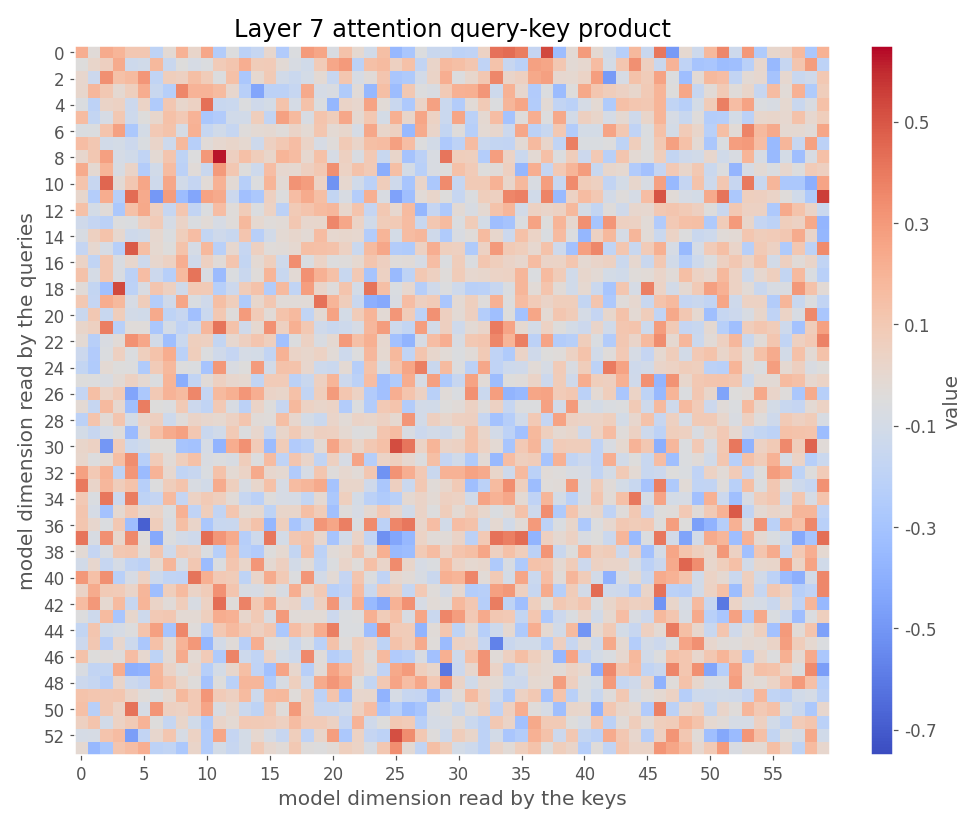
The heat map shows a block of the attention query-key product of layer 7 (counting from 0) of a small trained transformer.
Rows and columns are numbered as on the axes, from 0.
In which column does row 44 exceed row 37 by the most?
24
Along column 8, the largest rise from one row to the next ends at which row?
26
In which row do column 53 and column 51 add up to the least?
42
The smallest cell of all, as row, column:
36, 5
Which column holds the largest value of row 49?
10
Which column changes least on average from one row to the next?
22
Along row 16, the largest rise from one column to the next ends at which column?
17
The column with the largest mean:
46
